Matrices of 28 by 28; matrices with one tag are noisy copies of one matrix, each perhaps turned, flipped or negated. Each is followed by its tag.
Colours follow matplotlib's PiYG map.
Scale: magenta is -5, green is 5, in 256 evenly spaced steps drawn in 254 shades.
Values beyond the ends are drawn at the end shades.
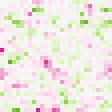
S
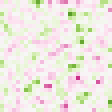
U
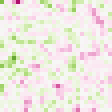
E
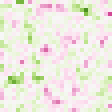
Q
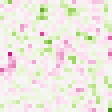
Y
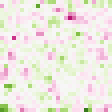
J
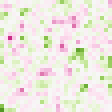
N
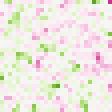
E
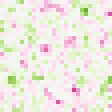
Q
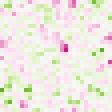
S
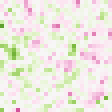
E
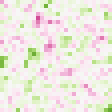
N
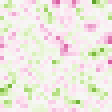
S
